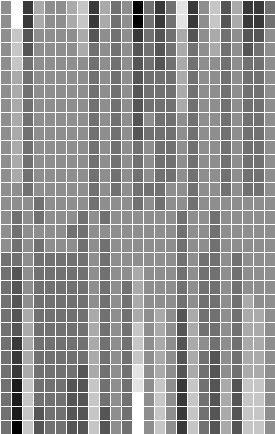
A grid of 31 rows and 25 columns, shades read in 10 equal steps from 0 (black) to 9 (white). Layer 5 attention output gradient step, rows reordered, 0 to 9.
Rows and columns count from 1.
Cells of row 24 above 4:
12
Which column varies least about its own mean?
25
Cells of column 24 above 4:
17
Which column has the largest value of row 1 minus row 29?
2
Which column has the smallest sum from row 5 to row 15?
13
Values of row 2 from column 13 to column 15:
0 4 2
